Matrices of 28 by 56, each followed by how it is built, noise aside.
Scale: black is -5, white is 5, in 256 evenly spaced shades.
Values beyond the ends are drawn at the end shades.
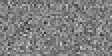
low rank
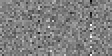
uneven columns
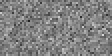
Hankel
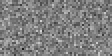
noise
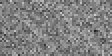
Toeplitz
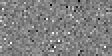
sparse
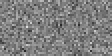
noise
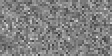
Toeplitz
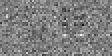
low rank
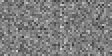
repeating rows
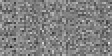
repeating rows
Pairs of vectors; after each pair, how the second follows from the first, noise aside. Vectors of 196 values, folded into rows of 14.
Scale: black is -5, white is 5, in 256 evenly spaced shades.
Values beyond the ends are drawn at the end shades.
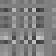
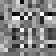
reversed, scaled up.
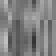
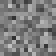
shuffled.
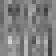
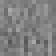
negated, shrunk.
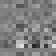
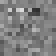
reversed, negated, partly zeroed.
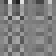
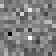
shuffled.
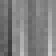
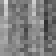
reversed.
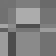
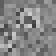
sign-scrambled.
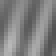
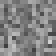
sign-scrambled.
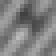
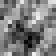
reversed, scaled up.
